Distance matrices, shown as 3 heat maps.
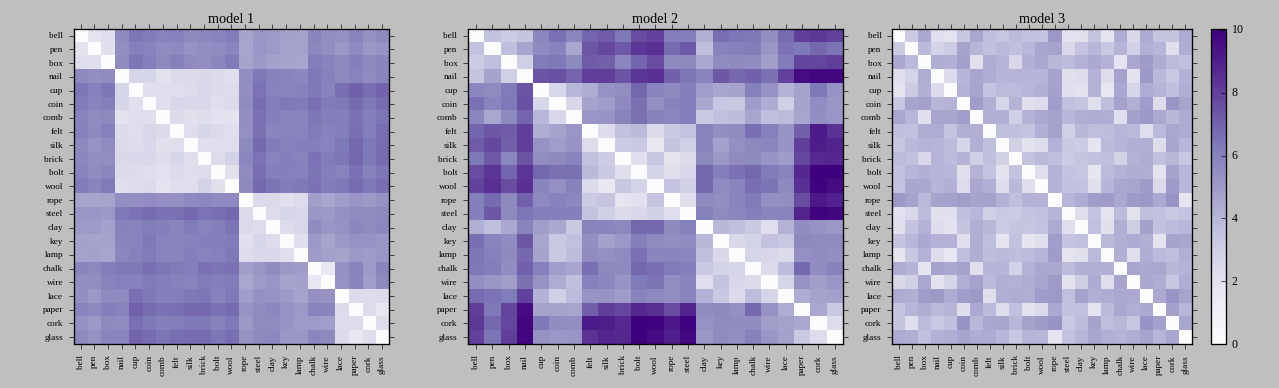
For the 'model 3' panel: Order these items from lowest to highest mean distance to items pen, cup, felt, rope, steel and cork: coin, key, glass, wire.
wire, glass, key, coin
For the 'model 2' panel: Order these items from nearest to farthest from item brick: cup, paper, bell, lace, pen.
lace, cup, bell, pen, paper
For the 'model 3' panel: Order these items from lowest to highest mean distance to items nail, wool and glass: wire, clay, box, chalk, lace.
clay, wire, box, chalk, lace
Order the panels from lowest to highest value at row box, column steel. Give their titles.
model 3, model 1, model 2
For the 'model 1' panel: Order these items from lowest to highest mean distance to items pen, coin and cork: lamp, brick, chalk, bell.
bell, brick, lamp, chalk
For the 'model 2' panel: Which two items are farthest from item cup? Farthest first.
nail, bolt
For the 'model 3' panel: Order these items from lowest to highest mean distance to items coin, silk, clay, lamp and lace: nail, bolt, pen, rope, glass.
bolt, nail, pen, glass, rope
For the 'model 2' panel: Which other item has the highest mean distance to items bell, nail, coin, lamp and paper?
bolt
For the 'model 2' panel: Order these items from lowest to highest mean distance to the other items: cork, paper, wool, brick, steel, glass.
brick, steel, wool, paper, glass, cork
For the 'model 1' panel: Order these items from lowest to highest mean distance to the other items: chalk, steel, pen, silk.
silk, pen, steel, chalk
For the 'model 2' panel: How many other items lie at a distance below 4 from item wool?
6
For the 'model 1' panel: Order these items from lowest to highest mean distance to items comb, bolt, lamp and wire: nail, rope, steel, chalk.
nail, rope, chalk, steel
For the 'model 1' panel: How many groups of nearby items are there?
5
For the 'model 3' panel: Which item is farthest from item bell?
rope
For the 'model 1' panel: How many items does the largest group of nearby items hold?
9
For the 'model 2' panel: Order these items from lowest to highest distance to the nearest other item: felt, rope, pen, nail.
rope, felt, nail, pen
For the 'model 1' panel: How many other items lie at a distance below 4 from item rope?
4
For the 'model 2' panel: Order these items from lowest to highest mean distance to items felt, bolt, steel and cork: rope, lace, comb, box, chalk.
rope, lace, comb, chalk, box
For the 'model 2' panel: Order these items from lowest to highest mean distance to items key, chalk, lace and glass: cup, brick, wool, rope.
cup, brick, rope, wool
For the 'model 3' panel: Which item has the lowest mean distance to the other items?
steel
